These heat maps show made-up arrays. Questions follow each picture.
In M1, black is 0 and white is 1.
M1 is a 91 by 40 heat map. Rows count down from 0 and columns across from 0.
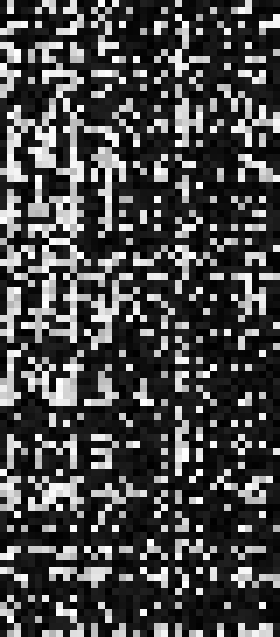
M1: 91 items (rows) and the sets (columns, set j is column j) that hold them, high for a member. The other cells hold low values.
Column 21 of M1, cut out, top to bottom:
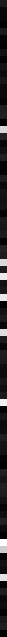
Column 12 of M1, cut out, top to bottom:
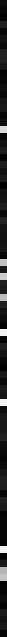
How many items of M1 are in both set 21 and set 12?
8
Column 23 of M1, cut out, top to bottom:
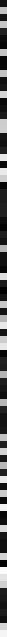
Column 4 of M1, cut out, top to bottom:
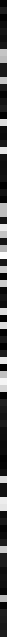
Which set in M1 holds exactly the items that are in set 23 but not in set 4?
13
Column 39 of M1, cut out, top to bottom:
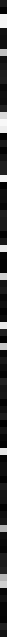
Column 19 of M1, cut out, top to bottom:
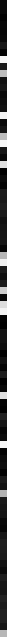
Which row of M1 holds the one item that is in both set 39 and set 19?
16
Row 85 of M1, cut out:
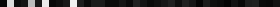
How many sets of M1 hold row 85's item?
4
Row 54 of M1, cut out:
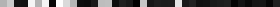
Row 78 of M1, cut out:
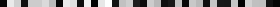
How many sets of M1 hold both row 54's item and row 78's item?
9
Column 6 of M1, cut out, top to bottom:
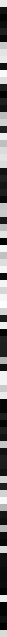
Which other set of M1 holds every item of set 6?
10
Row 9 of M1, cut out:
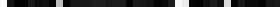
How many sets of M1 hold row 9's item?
5
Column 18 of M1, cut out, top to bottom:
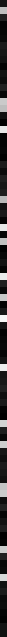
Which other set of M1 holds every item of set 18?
9
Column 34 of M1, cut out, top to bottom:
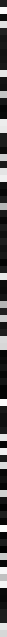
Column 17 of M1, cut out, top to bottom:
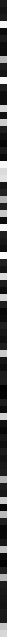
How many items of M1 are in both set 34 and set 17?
8
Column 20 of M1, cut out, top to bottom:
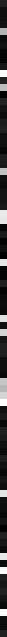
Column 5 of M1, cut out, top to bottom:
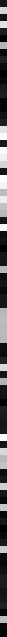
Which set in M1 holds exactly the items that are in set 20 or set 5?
15
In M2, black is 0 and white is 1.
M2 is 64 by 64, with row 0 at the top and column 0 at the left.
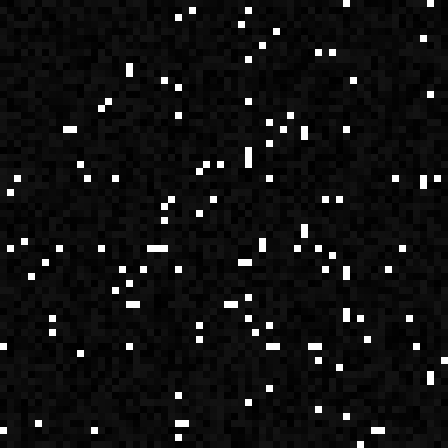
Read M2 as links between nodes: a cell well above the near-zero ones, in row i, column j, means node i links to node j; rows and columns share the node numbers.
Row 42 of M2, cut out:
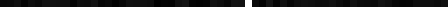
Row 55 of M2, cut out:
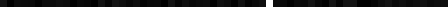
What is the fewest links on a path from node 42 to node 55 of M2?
5
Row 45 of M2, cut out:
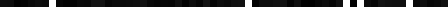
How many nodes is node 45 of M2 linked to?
5
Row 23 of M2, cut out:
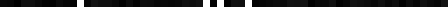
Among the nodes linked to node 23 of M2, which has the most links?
node 35
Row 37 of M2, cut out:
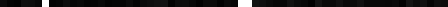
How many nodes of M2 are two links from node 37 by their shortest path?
10
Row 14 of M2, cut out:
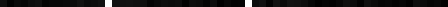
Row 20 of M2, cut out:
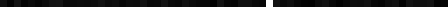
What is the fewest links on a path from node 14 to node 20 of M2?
5
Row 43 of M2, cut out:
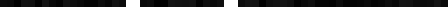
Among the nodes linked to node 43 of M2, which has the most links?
node 18
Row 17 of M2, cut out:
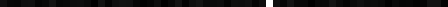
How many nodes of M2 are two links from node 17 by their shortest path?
5
